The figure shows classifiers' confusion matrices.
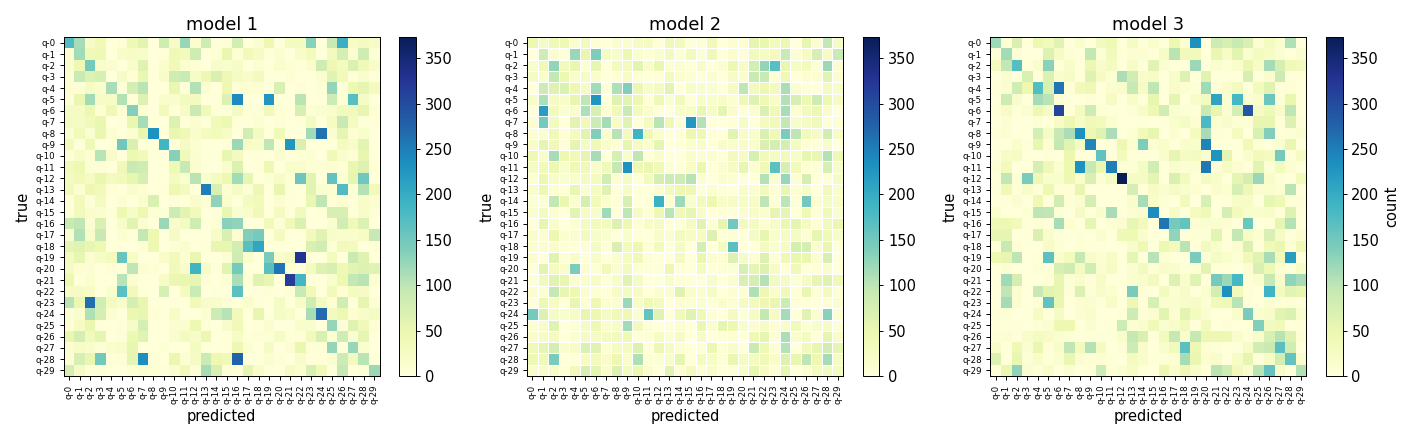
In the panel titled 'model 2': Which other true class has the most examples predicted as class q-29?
q-1
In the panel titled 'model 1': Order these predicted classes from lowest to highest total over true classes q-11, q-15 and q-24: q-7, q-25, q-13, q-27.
q-13, q-27, q-25, q-7
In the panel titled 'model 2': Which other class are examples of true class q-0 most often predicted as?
q-28
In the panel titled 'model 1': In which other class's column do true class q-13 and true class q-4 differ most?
q-26
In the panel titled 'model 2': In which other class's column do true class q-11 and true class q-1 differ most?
q-9
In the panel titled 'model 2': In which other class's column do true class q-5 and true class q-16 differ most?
q-6
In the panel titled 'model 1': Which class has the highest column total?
q-16
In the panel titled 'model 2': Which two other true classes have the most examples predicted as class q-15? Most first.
q-7, q-12
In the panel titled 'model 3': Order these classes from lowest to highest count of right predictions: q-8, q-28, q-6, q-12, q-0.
q-0, q-28, q-8, q-6, q-12
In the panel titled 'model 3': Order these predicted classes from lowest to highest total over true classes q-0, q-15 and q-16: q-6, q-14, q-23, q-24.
q-14, q-23, q-6, q-24
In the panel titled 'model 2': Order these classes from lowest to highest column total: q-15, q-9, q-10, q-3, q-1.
q-3, q-15, q-10, q-1, q-9
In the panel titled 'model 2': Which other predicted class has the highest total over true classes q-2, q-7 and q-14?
q-12
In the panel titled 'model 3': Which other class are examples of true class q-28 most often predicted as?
q-18
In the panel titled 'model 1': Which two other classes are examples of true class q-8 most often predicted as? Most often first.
q-24, q-23
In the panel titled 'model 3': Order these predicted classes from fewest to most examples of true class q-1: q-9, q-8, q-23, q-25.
q-8, q-25, q-23, q-9
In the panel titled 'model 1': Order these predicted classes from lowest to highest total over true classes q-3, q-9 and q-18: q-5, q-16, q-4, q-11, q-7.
q-4, q-7, q-11, q-5, q-16
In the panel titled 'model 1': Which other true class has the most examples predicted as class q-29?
q-17
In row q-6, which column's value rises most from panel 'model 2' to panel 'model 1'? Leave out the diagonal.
q-12
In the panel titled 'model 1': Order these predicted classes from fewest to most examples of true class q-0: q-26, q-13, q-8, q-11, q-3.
q-8, q-3, q-13, q-11, q-26
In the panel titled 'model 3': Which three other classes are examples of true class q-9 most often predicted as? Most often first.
q-20, q-14, q-6
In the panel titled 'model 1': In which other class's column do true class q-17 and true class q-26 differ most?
q-18
